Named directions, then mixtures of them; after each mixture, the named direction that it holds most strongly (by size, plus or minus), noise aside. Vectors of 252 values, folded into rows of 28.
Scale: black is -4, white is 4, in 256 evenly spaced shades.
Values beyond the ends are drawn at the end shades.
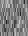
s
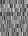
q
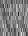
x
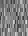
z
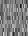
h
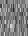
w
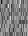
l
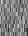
z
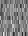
h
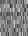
q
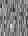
w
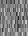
z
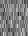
x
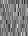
x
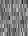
x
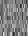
h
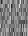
l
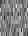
q
